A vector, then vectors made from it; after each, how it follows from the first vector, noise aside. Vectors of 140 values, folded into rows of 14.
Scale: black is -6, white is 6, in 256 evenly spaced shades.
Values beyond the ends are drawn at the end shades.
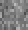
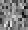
wrapped around, negated, scaled up.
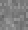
reversed, shrunk.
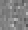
reversed, partly zeroed.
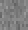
negated, shrunk.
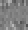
reversed, partly zeroed.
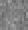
reversed, shrunk.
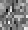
wrapped around, scaled up.
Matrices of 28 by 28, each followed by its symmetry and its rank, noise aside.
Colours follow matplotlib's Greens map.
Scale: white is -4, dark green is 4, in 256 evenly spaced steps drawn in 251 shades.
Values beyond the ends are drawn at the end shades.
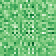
antisymmetric, rank four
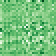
no symmetry, rank four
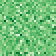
antisymmetric, rank four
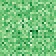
no symmetry, rank five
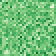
symmetric, rank five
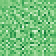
antisymmetric, rank four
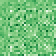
symmetric, rank four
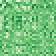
no symmetry, rank four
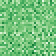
no symmetry, rank five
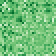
symmetric, rank five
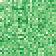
no symmetry, rank five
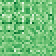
antisymmetric, rank four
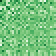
symmetric, rank four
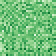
symmetric, rank five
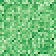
symmetric, rank five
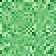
symmetric, rank four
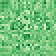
no symmetry, rank four
